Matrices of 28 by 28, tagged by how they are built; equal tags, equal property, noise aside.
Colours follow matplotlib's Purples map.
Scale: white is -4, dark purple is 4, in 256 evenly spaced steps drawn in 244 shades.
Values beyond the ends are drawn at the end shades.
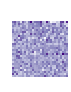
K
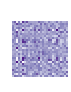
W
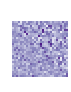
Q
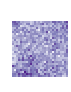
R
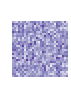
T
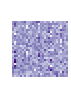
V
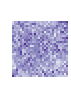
R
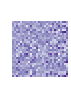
W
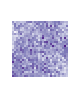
R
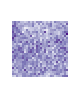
R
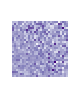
Q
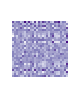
W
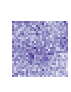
R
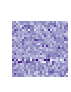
K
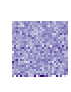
K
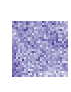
R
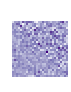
Q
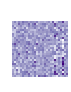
V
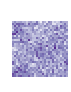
R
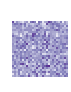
W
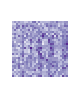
T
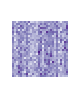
T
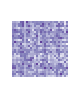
T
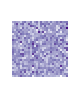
V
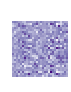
W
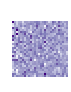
V
